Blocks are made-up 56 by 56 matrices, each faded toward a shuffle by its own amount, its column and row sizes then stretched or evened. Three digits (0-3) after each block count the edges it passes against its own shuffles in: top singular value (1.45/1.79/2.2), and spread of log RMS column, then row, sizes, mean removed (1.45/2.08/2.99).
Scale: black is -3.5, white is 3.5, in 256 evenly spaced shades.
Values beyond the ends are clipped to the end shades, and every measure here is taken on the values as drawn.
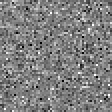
0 0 0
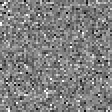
0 0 0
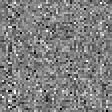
2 1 0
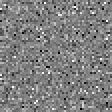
1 0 1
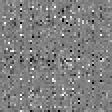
0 2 1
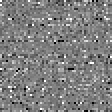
1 0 2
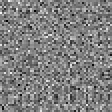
2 0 0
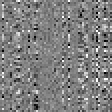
3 3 0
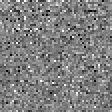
1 0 2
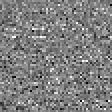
1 0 2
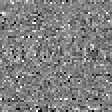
0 0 2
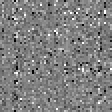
0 2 1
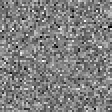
0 0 0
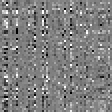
3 3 1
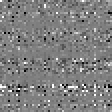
1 2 3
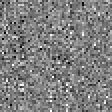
1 1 0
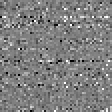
1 0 2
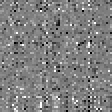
2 1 2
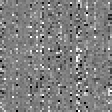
0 3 1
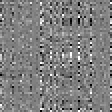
3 3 1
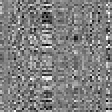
3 3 1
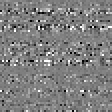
2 0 3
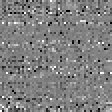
2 0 2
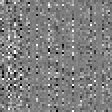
2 3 1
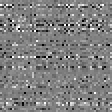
3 0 3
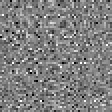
2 0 2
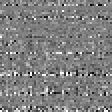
1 0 3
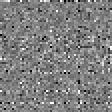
1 1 2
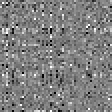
2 2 1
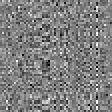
3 2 0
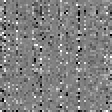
2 3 0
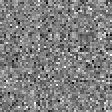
2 0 0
